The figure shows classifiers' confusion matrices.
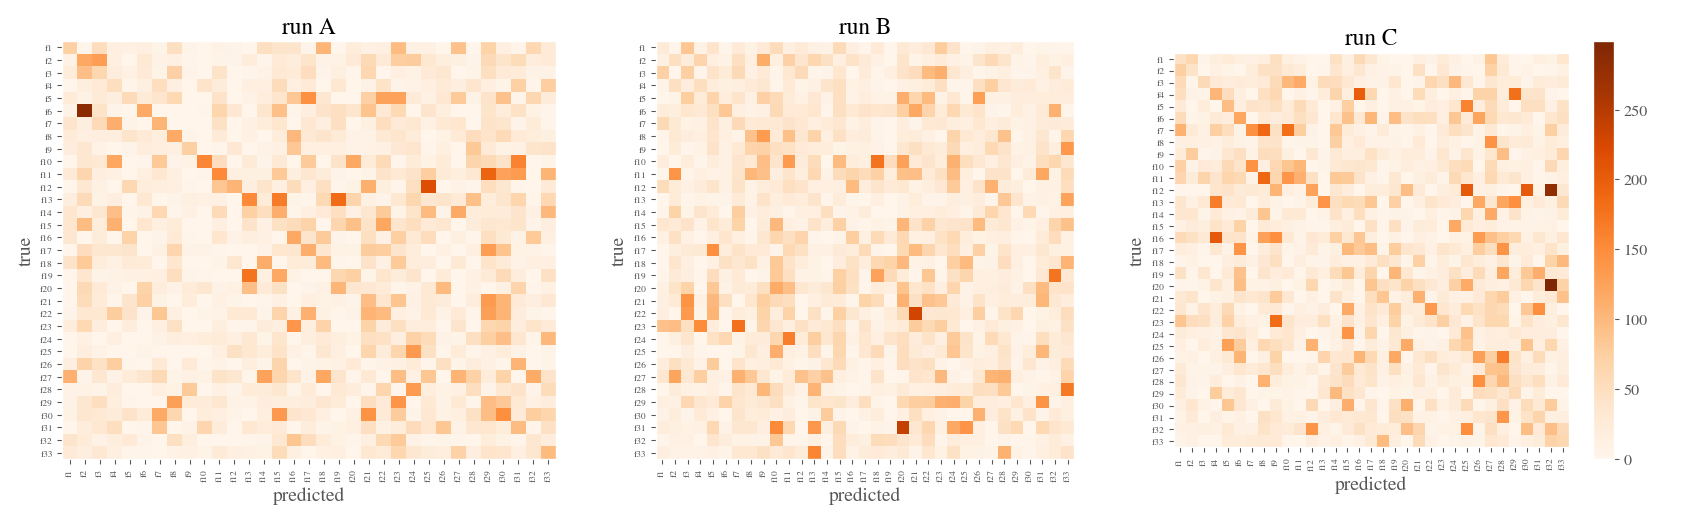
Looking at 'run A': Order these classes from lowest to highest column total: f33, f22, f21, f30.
f33, f22, f21, f30
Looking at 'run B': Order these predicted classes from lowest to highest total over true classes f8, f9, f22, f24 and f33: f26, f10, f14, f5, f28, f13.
f14, f26, f10, f5, f28, f13
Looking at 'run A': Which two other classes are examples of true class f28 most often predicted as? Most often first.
f24, f9
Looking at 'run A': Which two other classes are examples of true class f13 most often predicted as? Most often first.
f19, f15
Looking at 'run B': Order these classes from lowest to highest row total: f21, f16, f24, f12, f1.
f1, f16, f12, f24, f21
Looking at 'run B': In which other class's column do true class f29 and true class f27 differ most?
f31
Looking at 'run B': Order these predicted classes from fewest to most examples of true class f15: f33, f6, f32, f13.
f6, f13, f32, f33
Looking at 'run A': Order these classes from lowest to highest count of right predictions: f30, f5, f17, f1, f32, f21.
f32, f5, f1, f21, f17, f30
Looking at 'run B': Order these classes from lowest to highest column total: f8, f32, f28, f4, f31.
f4, f8, f32, f31, f28
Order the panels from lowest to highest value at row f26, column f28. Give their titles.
run A, run B, run C
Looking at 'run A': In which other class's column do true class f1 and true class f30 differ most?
f21
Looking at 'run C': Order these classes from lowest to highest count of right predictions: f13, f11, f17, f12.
f17, f11, f12, f13
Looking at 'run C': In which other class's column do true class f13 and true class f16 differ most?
f9
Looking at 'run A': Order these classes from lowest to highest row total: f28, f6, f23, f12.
f28, f23, f12, f6
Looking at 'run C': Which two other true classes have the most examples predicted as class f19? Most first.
f26, f6
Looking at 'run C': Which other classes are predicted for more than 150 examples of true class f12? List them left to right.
f25, f30, f32
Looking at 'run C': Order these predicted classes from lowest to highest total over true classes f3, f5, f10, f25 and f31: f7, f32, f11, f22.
f22, f32, f7, f11
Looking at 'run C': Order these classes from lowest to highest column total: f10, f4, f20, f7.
f7, f20, f10, f4
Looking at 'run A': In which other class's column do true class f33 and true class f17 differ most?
f29
